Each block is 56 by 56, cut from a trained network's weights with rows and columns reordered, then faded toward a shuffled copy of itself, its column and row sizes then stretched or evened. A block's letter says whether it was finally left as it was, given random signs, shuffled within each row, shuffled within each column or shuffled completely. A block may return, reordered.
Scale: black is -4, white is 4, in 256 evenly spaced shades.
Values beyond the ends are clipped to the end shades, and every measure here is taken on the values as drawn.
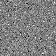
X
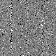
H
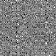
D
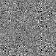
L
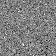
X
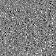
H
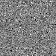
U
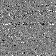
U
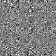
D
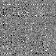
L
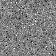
X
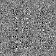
L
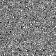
U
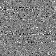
U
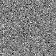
H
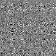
L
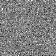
U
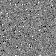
X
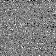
U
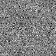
U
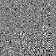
D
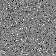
X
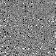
L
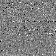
U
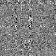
L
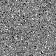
X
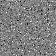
X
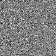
L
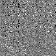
L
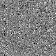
H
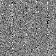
H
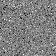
X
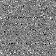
U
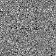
L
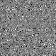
U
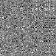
D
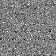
U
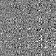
D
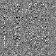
L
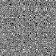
D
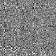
D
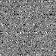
U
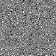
D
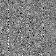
H
